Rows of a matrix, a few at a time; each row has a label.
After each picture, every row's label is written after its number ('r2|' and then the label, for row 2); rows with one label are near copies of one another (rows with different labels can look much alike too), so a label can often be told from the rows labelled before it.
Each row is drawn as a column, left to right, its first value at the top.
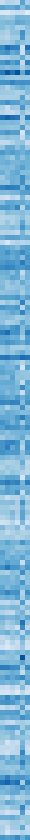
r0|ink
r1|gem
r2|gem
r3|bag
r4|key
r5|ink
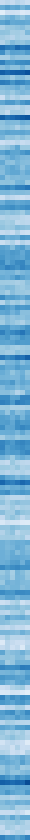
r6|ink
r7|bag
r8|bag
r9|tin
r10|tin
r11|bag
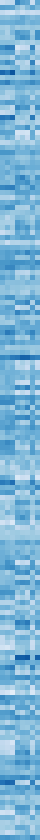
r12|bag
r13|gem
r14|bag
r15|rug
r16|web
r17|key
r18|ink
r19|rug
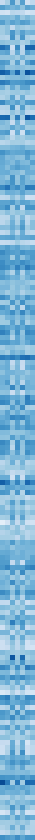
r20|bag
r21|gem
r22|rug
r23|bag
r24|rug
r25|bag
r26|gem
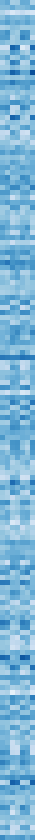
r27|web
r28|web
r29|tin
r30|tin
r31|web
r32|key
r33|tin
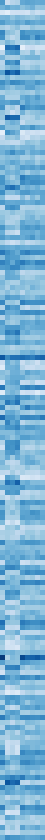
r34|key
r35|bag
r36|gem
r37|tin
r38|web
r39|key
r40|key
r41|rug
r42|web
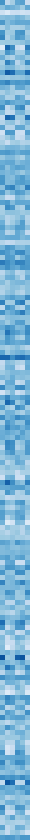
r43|web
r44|tin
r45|gem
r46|key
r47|web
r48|bag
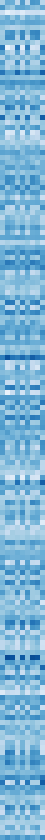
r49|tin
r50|web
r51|rug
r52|ink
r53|key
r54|bag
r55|web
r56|key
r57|ink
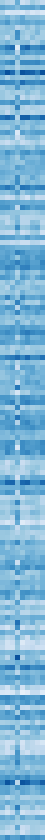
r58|bag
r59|bag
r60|tin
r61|key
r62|bag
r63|tin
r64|ink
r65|gem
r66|bag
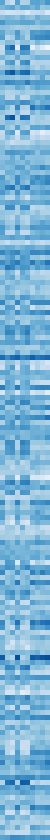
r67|key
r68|gem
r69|bag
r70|web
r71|bag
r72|gem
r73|web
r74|key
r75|rug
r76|web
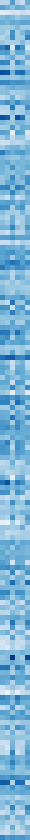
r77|ink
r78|tin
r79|web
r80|tin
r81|bag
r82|web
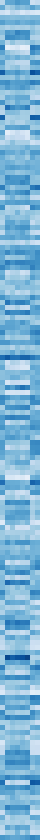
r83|bag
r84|web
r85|web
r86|key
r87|key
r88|key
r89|bag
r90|gem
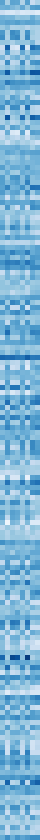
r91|key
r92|tin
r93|key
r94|rug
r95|tin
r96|web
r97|bag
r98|ink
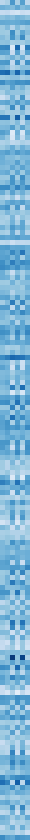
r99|ink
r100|tin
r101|key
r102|tin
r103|rug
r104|gem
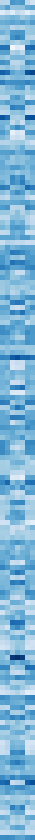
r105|gem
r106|bag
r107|web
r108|key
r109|rug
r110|gem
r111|bag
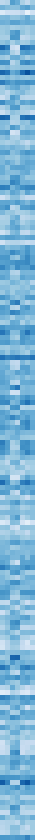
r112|gem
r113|gem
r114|rug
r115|rug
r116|tin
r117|ink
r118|gem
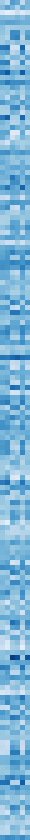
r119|tin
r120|ink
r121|rug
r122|rug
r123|gem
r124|rug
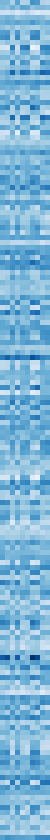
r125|web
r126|rug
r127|tin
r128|rug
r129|gem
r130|tin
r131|web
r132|rug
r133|gem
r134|gem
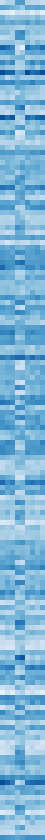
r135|bag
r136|gem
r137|gem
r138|key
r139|web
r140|bag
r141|ink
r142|bag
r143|gem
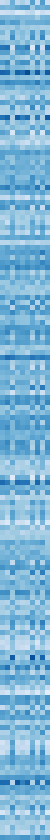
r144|bag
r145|tin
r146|rug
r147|bag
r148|ink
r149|bag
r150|rug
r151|ink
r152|key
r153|bag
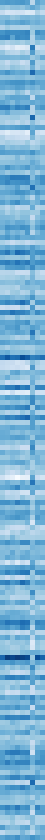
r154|web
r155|web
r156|rug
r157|rug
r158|key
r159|key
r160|ink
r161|key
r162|key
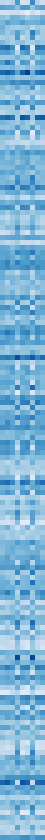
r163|bag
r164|tin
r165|ink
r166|key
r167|bag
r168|ink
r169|key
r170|gem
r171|bag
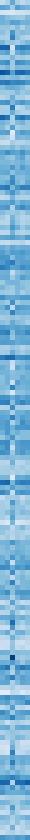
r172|bag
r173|tin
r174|web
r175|ink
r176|bag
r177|gem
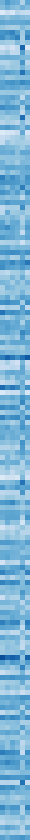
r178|rug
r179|key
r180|rug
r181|rug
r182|tin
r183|web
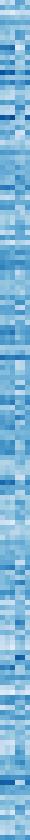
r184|bag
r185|gem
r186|gem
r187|web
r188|web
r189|gem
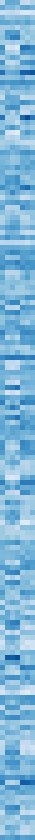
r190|ink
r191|rug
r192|key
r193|rug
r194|tin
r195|bag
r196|ink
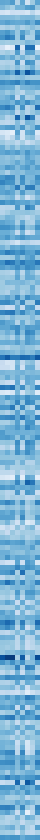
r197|rug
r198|web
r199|rug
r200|gem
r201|key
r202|bag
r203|tin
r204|web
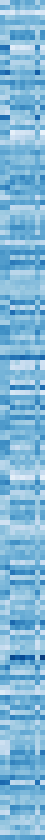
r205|bag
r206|gem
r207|rug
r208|key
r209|rug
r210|key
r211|rug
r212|ink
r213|rug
